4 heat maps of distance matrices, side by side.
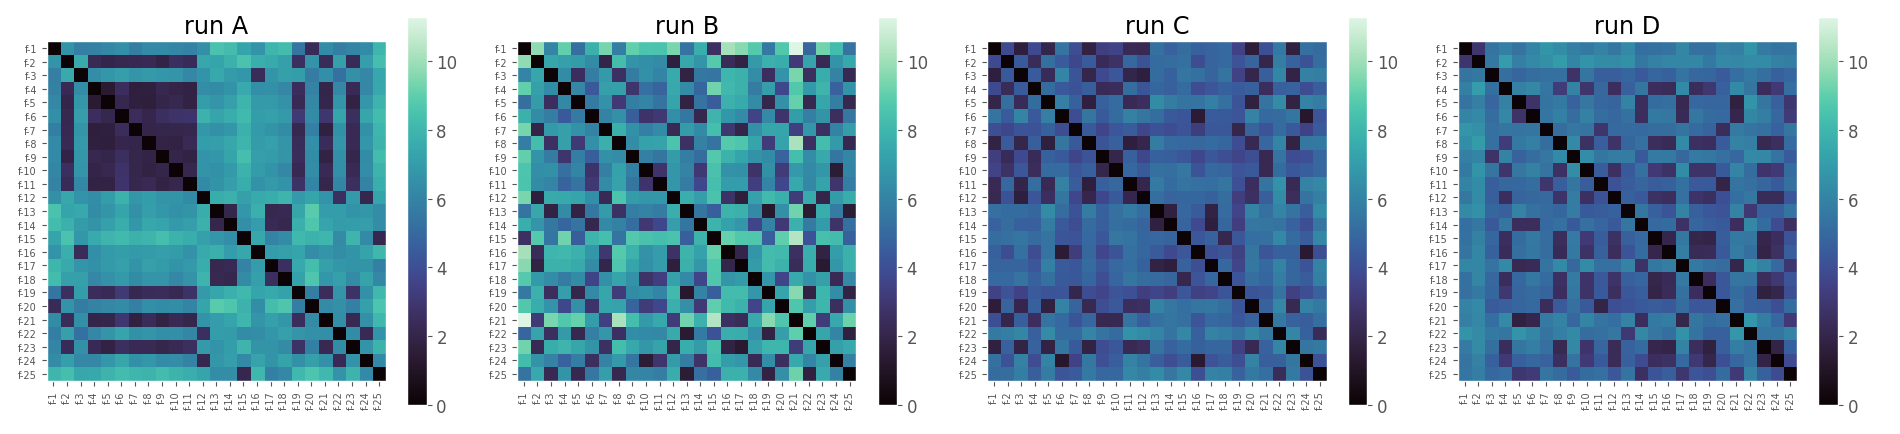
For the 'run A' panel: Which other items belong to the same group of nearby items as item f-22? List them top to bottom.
f-12, f-24
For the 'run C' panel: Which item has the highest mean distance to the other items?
f-22
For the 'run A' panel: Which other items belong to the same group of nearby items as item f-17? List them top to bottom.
f-13, f-14, f-18
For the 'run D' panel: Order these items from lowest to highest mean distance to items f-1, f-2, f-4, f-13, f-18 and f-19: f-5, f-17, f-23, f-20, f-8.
f-23, f-8, f-20, f-5, f-17
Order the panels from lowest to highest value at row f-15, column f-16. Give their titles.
run D, run C, run A, run B
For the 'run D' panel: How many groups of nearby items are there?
6
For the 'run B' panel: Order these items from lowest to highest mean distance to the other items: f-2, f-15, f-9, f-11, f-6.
f-6, f-11, f-2, f-9, f-15
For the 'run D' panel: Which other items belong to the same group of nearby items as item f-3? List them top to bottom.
f-9
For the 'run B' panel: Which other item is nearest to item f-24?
f-10
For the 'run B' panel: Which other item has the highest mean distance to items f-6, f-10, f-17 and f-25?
f-1
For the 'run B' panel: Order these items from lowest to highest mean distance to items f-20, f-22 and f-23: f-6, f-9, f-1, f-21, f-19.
f-6, f-19, f-9, f-21, f-1
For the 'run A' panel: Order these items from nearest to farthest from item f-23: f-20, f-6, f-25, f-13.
f-6, f-20, f-13, f-25
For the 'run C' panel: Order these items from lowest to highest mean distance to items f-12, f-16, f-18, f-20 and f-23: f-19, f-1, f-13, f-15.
f-1, f-19, f-15, f-13
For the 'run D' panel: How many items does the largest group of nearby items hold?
10
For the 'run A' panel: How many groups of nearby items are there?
6
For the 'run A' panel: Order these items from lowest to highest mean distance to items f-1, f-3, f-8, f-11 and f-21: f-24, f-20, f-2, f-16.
f-2, f-20, f-16, f-24
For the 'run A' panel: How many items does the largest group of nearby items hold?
12
